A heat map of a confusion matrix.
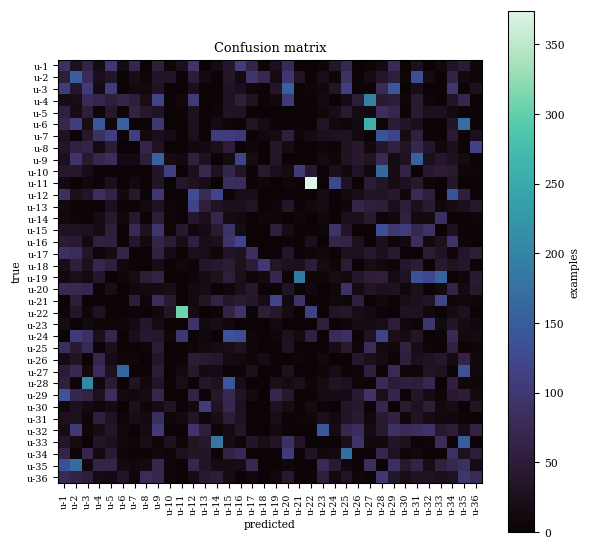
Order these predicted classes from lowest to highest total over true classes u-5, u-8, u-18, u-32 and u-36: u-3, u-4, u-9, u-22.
u-22, u-4, u-3, u-9
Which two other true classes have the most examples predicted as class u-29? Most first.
u-3, u-7
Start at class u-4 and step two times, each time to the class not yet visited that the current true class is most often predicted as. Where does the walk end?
u-6
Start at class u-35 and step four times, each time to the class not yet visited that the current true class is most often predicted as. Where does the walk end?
u-16
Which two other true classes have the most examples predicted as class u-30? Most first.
u-15, u-32
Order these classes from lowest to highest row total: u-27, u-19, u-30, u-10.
u-30, u-27, u-10, u-19
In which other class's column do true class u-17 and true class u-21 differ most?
u-19
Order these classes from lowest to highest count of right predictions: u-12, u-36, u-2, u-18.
u-36, u-18, u-12, u-2
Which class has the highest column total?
u-9
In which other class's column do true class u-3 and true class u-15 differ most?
u-20
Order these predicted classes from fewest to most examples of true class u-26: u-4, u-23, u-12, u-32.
u-23, u-32, u-12, u-4
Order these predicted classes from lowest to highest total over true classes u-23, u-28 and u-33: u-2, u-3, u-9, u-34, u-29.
u-2, u-9, u-34, u-29, u-3
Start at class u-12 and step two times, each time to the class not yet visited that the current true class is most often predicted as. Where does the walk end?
u-25
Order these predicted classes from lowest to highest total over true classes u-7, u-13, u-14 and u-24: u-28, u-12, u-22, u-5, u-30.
u-22, u-30, u-12, u-5, u-28
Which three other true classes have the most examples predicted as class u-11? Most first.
u-22, u-24, u-15
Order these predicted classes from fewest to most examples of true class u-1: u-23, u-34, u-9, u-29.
u-23, u-34, u-9, u-29
